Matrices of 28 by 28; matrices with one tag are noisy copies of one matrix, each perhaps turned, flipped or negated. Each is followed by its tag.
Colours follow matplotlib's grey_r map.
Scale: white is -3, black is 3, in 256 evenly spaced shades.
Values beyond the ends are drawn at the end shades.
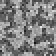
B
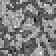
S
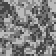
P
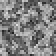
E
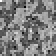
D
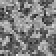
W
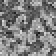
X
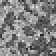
X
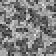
D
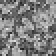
S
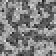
B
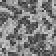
S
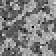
W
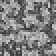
B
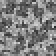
D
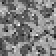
W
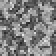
E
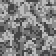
W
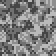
X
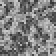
S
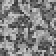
D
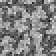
B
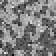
X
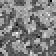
X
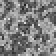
S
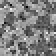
X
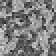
P
